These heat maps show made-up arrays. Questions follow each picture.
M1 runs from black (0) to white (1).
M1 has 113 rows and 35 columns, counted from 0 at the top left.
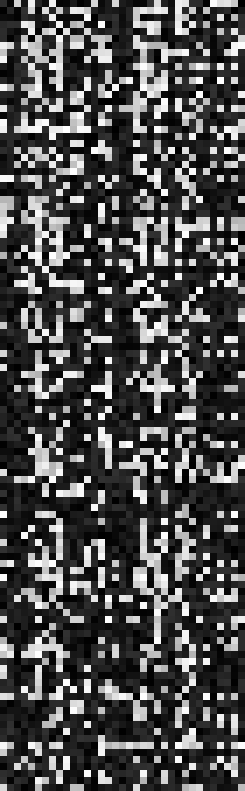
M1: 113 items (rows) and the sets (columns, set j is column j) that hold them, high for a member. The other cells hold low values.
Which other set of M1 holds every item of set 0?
5
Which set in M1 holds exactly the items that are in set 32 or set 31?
7
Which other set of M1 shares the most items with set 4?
21
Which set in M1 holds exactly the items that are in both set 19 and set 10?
11
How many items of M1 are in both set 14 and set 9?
3
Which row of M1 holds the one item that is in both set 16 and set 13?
0
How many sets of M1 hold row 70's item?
9
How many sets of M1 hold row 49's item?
2
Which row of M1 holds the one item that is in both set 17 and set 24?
85
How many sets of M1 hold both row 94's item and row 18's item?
2
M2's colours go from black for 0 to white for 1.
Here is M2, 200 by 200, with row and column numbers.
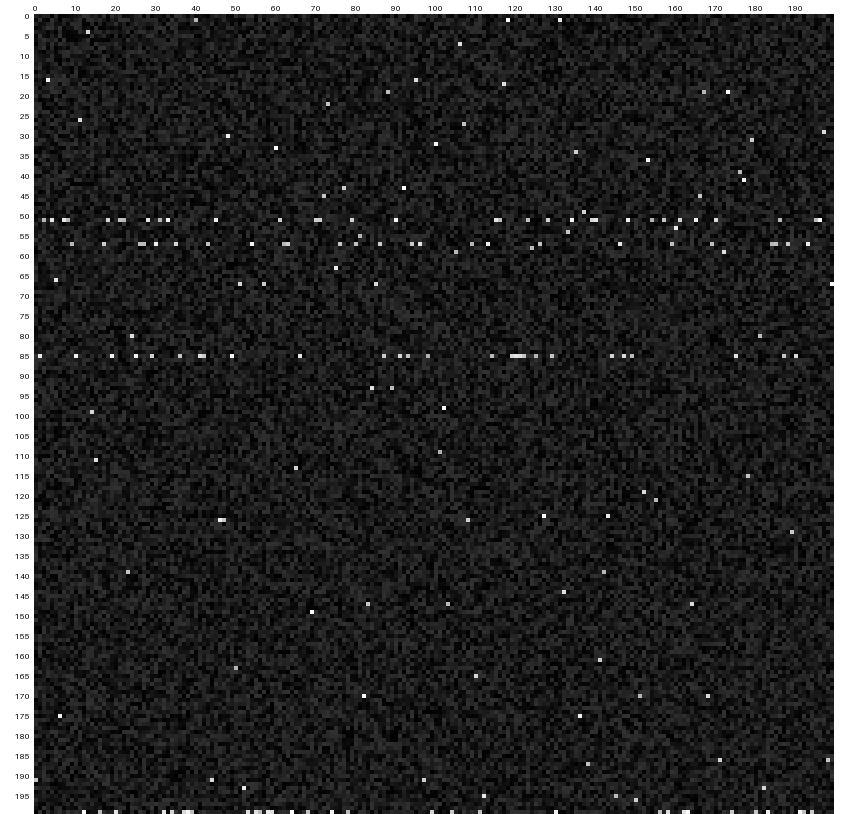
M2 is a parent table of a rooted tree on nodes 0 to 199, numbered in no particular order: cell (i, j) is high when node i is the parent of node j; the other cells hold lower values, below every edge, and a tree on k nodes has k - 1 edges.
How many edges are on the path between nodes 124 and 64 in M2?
3
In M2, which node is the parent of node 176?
39
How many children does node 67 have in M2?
4
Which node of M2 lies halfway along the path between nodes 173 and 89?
85
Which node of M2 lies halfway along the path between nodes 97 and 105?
199
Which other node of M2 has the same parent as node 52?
182
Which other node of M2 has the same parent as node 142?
23
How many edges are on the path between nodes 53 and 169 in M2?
4
